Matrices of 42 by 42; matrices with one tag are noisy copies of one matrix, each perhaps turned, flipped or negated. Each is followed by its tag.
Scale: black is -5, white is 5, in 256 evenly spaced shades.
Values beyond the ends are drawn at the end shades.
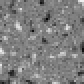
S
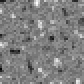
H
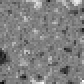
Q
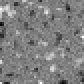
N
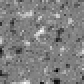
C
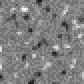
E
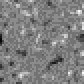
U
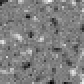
S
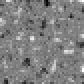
H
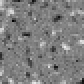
S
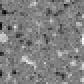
U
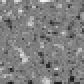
U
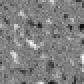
C
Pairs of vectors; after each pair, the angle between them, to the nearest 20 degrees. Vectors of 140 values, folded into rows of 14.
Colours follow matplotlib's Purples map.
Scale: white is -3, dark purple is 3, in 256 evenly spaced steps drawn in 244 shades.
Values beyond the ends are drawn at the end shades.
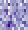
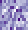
100 degrees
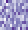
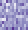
40 degrees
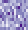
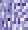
100 degrees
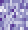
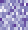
40 degrees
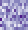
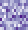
20 degrees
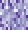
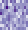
160 degrees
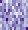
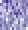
160 degrees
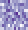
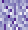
60 degrees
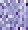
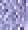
140 degrees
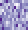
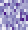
140 degrees
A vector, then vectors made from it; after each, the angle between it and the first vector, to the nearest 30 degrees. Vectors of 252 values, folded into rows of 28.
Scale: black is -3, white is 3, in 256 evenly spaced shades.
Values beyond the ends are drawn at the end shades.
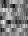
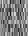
120 degrees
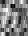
60 degrees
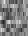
150 degrees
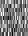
90 degrees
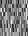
90 degrees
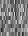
90 degrees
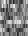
150 degrees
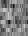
30 degrees
